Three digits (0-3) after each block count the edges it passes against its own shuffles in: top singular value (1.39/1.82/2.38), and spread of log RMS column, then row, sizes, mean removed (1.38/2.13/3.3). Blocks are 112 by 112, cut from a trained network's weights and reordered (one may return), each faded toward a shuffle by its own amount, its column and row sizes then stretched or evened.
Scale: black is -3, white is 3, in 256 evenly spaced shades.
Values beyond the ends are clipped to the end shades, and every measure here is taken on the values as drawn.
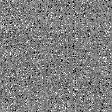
0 2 0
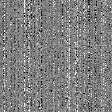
2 3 0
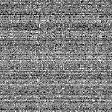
3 1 2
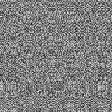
3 0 0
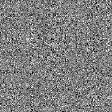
2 2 1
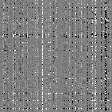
3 3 2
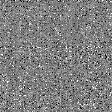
0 1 2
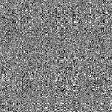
2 2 2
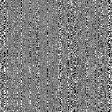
2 3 0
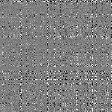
2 3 3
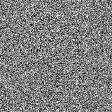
1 1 0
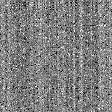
2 0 1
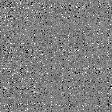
0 2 2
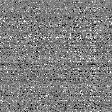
1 1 2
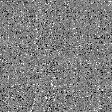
0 1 2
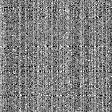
3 0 2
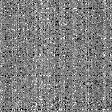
2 1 2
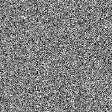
0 2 0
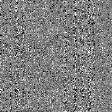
1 3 1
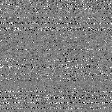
0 1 3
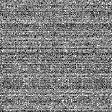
3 1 1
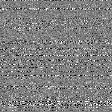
1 0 3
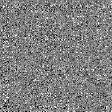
0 2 2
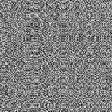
3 0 1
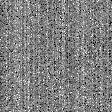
2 1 0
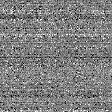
2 1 2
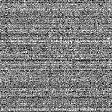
3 0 2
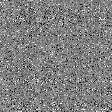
0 0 2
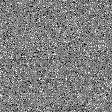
0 0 0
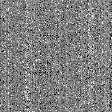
1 2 0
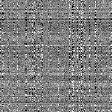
3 3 1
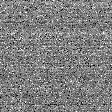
1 0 1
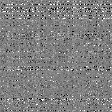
1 1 3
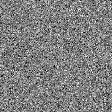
1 0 1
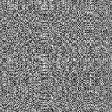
3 2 0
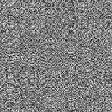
3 0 1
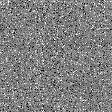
0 1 0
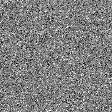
0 1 0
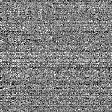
2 1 1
